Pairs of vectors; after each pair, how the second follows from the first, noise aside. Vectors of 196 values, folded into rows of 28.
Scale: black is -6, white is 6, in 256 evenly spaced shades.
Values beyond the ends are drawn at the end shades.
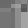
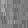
reversed, partly zeroed.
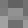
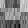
reversed, scaled up.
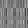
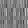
negated.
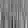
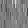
reversed, negated, partly zeroed.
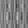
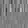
reversed, partly zeroed.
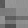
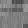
reversed, partly zeroed.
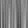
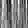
reversed, scaled up.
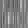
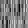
reversed, negated, scaled up.
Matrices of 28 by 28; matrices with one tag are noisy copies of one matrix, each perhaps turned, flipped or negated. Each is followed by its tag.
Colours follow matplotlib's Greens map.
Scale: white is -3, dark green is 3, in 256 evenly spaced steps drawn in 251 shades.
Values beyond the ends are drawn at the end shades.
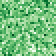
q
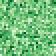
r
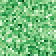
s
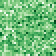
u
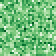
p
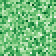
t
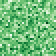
q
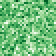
q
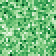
q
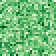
p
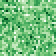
s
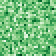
r
